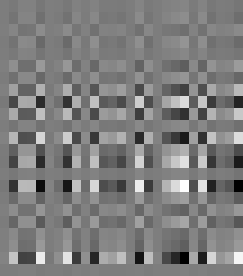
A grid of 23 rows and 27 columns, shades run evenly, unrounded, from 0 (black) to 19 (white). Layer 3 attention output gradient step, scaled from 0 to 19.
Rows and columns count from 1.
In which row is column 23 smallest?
22
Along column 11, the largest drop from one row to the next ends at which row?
10
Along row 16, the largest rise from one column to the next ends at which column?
9
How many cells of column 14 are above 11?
4
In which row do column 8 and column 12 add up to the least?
16
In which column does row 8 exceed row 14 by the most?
27
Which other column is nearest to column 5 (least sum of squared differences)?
8
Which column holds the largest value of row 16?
21
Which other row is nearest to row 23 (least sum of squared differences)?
1
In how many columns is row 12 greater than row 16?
17
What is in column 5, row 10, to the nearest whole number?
14
